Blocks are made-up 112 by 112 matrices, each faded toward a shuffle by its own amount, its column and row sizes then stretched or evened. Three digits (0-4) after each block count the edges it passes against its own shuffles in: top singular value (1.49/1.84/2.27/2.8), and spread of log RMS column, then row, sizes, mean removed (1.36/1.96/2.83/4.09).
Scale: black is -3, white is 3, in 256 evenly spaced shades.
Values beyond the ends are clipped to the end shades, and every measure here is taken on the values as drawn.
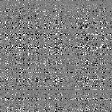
2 3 4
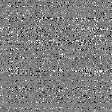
1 2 4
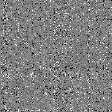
0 3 2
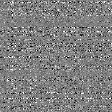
0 2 4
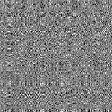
4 1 3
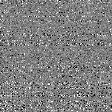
0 1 3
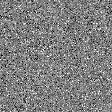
0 0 1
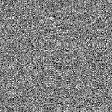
3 1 1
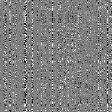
4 4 1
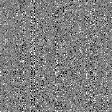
2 3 0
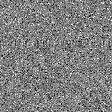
2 0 0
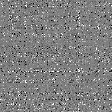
2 2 3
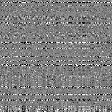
4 1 4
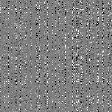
3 4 2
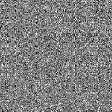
3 2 1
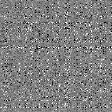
1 3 3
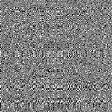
4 2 3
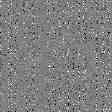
1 3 1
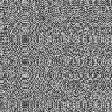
4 0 1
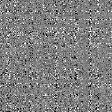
1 3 3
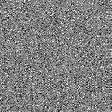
2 0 0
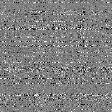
1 2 4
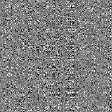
3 3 2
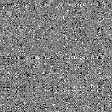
3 2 2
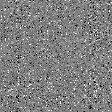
0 2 1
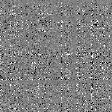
1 3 3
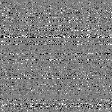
0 1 4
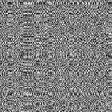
4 0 3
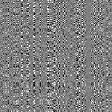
4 4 1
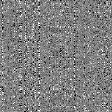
3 3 1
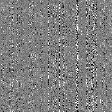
2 4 1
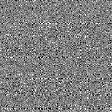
3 2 3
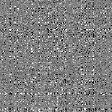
3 3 3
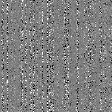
0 4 1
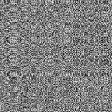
4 2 1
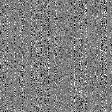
0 4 0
